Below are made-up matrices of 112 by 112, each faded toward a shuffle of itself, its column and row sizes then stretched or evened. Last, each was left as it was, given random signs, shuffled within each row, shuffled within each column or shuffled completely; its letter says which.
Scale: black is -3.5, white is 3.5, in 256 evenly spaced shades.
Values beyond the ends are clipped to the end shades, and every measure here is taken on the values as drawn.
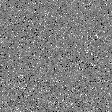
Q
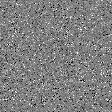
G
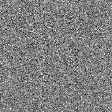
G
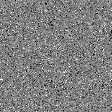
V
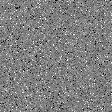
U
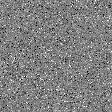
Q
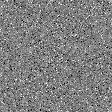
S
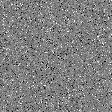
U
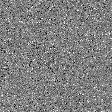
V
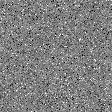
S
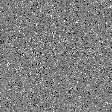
V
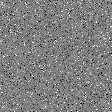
Q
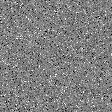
S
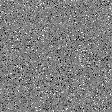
Q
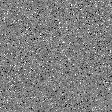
S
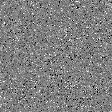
G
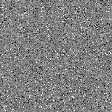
G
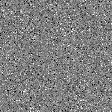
G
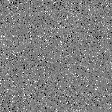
G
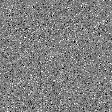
V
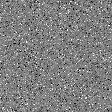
S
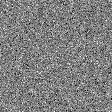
S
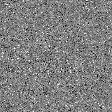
Q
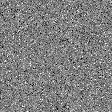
S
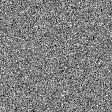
S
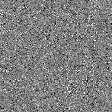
G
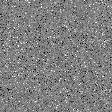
Q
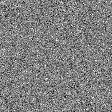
Q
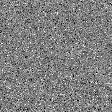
Q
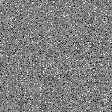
G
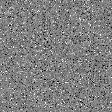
G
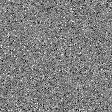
Q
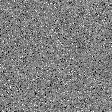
S
